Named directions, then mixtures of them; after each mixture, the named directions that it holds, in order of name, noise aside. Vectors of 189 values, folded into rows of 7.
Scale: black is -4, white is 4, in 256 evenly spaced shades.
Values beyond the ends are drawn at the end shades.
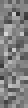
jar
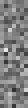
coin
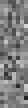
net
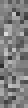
jar.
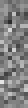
coin, jar, net.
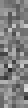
coin, net.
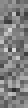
coin, jar.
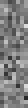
net.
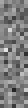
coin.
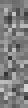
coin, jar, net.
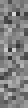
coin, jar, net.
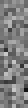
coin, net.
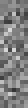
coin, jar.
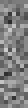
coin, jar, net.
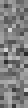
coin.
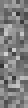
jar, net.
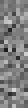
coin, jar.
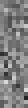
coin, net.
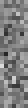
coin, jar, net.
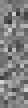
coin, jar, net.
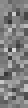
coin, jar, net.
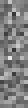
jar, net.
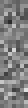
coin, jar, net.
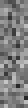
net.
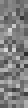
coin, jar.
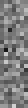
coin.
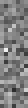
coin.
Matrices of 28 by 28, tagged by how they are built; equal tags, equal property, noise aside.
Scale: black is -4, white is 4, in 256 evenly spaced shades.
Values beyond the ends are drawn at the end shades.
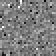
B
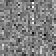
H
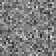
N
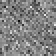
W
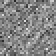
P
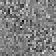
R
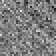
W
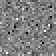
B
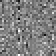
H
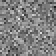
W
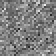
P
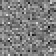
N
